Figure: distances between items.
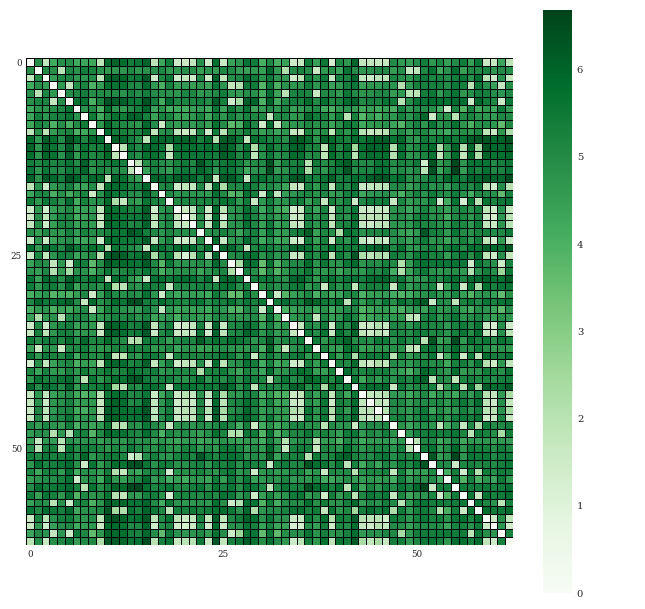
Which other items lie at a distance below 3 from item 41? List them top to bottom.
7, 31, 52, 55
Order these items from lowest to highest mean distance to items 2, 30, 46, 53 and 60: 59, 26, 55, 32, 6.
59, 32, 6, 26, 55
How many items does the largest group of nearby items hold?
19
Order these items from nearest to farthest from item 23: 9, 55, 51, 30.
9, 30, 55, 51
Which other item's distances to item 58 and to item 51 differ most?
13
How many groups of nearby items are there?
10
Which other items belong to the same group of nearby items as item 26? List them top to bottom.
3, 5, 27, 48, 57, 61
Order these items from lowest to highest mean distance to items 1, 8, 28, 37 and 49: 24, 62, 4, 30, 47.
4, 30, 24, 47, 62
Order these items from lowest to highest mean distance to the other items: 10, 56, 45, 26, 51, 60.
60, 45, 56, 26, 51, 10
